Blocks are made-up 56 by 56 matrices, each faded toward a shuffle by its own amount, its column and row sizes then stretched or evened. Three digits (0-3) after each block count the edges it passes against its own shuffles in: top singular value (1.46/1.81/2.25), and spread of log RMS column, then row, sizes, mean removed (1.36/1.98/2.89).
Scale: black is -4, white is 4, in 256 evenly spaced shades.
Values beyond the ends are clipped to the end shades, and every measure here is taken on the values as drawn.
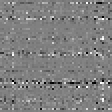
2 1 3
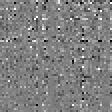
1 2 2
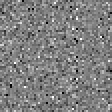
1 1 0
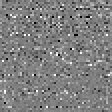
1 0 2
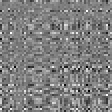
3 2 3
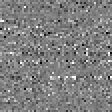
1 0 2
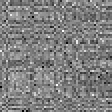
3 0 0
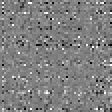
2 2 2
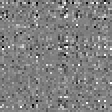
1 2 2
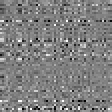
3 2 3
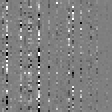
2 3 0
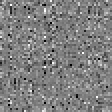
2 2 0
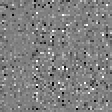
0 2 1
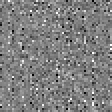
0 2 0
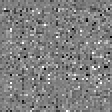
0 1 2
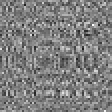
3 1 2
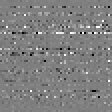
1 0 3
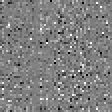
1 2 1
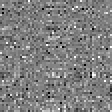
2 1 1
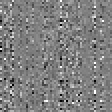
2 3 1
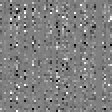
0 3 1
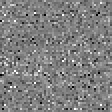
0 0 2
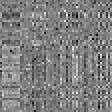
3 2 1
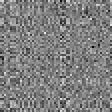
3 2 1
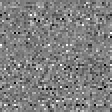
1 0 2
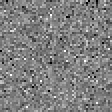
0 1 0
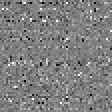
1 1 2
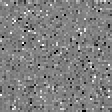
0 0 0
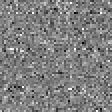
0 0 2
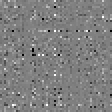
0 2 2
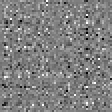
2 2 1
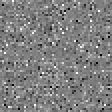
1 0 0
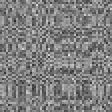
3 1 0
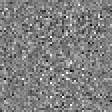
1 1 1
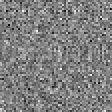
2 0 1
